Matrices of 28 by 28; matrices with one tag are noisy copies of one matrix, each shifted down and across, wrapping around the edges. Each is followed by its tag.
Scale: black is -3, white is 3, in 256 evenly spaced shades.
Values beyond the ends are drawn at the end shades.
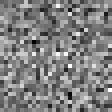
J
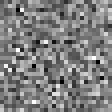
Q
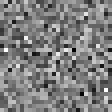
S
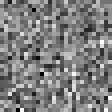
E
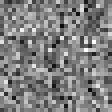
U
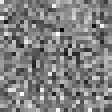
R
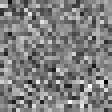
S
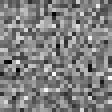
J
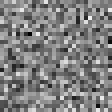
J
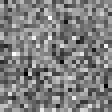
R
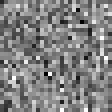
E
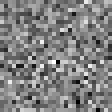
S
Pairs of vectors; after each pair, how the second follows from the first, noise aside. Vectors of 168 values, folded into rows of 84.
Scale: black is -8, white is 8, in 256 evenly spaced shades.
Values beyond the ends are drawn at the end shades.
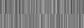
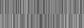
reversed, negated.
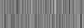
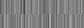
wrapped around, negated.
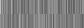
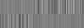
negated, partly zeroed.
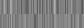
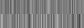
reversed, negated.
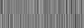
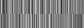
wrapped around, negated, scaled up.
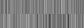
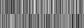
wrapped around, negated, scaled up.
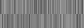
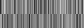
scaled up.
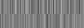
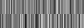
wrapped around, negated, scaled up.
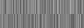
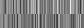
scaled up.
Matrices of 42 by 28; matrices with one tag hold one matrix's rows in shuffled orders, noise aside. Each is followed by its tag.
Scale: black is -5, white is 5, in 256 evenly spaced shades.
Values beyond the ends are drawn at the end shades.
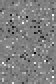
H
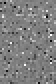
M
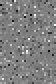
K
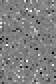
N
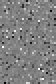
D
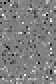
M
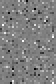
H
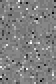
N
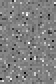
K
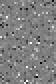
N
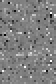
M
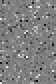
N
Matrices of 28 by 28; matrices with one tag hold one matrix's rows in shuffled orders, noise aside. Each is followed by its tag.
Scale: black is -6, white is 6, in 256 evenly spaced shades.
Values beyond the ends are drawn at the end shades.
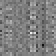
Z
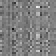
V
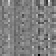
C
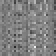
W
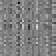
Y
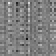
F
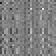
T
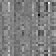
C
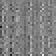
T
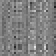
W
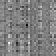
F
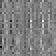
T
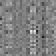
Z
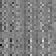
T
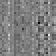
C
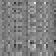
W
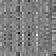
Y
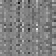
Y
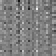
Y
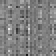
F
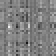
F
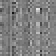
V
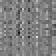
Y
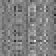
W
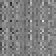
T
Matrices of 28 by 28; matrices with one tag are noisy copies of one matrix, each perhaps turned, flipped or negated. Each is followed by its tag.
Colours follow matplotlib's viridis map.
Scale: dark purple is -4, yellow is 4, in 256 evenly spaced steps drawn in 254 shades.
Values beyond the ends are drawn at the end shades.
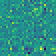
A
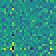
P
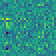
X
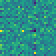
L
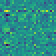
A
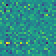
P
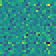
P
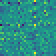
L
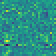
A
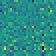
P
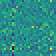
P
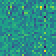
A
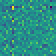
P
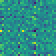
L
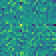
L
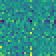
L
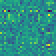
A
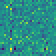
A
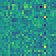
A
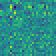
A
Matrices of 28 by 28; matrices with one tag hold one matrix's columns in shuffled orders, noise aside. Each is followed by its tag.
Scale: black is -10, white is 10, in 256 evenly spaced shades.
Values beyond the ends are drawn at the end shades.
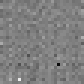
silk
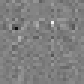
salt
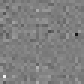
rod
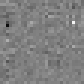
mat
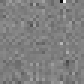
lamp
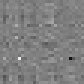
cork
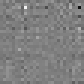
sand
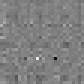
cork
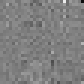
lamp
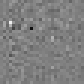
salt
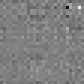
sand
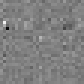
salt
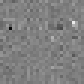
salt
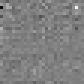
sand
